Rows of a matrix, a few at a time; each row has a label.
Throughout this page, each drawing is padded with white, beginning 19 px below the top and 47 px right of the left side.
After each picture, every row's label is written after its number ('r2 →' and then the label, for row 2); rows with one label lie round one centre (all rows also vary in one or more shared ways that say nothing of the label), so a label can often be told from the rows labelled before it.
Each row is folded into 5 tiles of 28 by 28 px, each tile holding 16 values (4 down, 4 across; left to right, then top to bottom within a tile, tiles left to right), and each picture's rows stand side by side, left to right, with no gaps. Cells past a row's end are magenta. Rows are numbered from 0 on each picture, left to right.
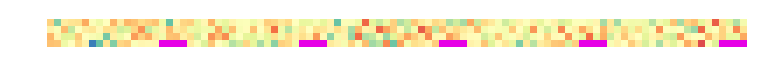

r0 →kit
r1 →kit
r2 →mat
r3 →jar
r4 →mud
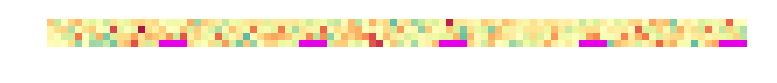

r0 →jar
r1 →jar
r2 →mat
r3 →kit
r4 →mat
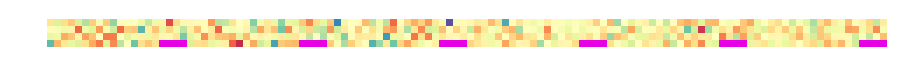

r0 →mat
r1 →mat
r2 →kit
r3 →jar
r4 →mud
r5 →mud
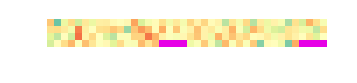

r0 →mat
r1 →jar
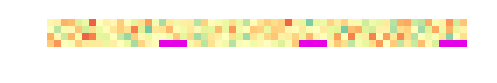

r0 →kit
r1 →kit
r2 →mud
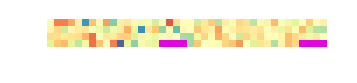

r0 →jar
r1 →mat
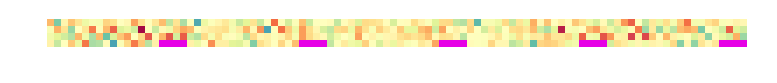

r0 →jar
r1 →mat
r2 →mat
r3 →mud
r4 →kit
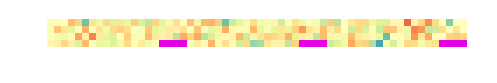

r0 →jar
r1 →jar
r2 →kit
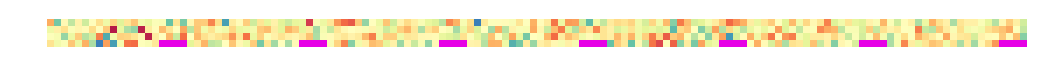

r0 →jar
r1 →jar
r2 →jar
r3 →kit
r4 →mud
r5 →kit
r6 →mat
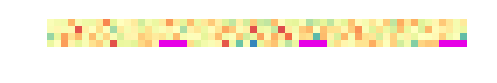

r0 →mat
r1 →jar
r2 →mat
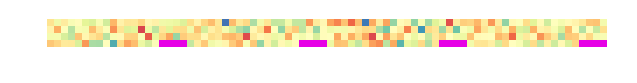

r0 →jar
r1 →jar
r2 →jar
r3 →jar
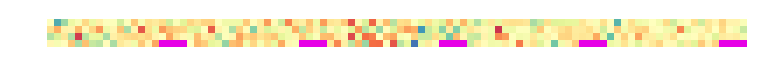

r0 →mat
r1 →mud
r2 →kit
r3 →mat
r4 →mat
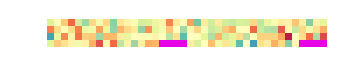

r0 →mat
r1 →jar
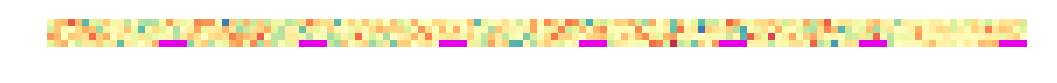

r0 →jar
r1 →jar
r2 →mat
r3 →kit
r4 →mat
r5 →kit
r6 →mat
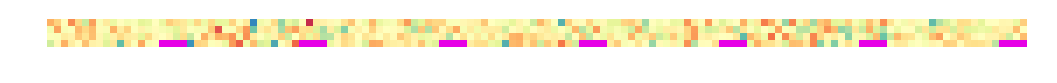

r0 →jar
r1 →mat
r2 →mud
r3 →mud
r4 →kit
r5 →kit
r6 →mud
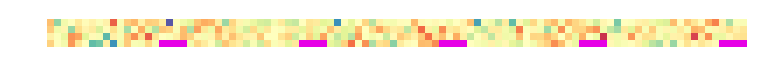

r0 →kit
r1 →jar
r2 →mat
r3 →mud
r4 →kit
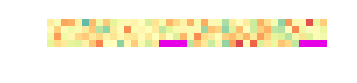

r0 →jar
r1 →mud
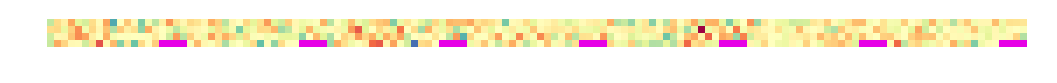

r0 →mat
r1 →kit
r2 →mat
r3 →jar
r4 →mud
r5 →mud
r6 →kit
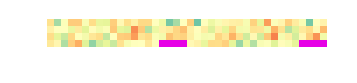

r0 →kit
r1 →kit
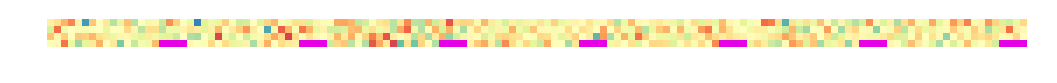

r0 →jar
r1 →mat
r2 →mud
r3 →jar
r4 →mat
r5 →jar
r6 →kit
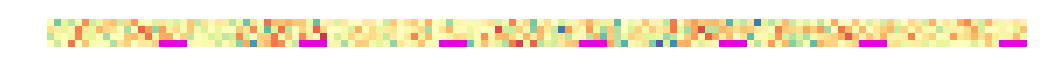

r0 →mat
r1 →mud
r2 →kit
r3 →mat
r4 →kit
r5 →mat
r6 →kit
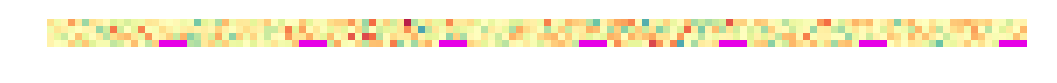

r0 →jar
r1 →mat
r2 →kit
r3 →mud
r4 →jar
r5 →mud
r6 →kit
